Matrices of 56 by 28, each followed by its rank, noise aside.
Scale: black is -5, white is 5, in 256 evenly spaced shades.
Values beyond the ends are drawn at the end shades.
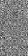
six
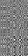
three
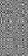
four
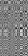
two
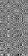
four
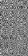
six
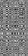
three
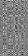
three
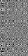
three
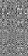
four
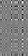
one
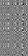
two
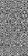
six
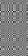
one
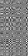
two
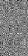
four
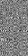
six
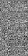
six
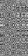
four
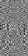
four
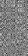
six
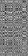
three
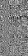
six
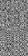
six
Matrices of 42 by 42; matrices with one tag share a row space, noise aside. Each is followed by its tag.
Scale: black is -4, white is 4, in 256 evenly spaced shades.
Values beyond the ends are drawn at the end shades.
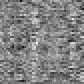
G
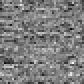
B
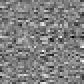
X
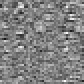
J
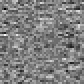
J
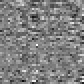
G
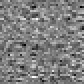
G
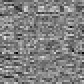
B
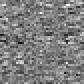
J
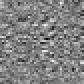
X
